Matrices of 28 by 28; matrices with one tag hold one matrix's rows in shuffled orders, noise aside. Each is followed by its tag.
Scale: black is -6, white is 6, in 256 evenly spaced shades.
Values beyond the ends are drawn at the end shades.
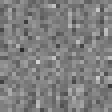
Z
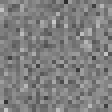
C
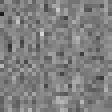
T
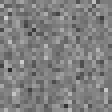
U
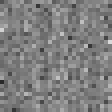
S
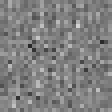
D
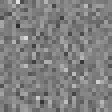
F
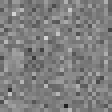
U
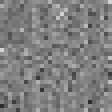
S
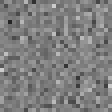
C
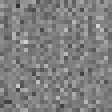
F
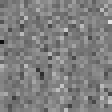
S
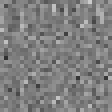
C
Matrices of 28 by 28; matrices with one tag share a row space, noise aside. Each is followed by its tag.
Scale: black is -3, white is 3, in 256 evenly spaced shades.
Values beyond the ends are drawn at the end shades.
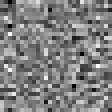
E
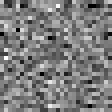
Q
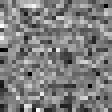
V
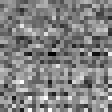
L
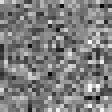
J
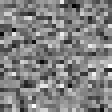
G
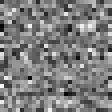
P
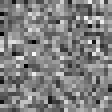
J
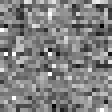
L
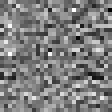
E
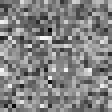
L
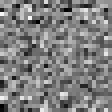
V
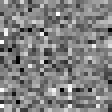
P
